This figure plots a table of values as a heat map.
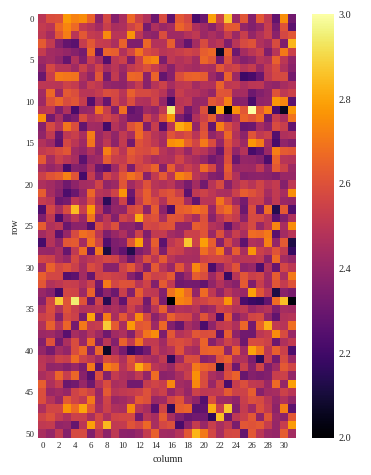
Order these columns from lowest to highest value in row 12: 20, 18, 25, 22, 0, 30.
18, 22, 30, 20, 25, 0
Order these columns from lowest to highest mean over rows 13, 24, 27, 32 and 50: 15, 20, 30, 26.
15, 26, 30, 20
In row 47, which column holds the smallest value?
16
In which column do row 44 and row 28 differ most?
31
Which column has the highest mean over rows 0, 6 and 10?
23
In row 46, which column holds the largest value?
6
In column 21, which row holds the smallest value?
11
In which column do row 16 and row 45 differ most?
26
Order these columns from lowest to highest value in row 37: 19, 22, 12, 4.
4, 19, 22, 12
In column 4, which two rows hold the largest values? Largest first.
34, 23
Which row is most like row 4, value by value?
42
